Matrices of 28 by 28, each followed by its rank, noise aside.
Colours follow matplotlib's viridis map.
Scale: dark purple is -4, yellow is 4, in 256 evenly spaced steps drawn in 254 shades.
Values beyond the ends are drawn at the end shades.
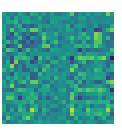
five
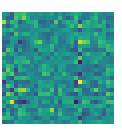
three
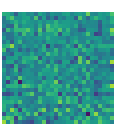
five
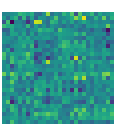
five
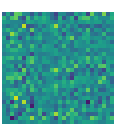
five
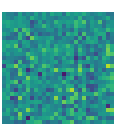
five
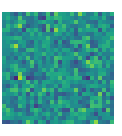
five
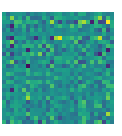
four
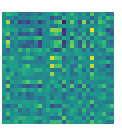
two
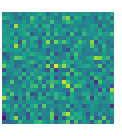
five
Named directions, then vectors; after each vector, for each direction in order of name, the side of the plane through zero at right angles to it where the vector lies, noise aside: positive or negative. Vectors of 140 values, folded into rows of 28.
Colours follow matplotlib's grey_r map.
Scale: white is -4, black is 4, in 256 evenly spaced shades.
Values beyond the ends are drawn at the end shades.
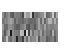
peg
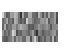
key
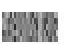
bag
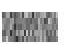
positive, negative, positive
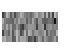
positive, negative, negative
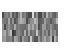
negative, negative, negative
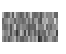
negative, positive, positive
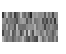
positive, negative, negative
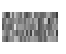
negative, positive, negative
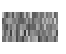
negative, positive, positive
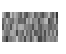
negative, positive, negative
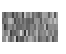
negative, negative, positive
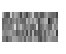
negative, positive, negative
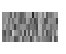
positive, positive, positive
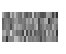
negative, positive, negative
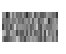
negative, positive, negative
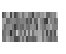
positive, negative, positive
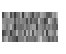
positive, negative, positive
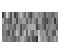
positive, negative, negative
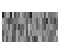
positive, negative, negative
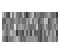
negative, positive, negative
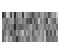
positive, negative, positive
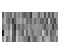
positive, negative, negative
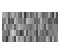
positive, positive, negative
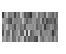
positive, negative, negative
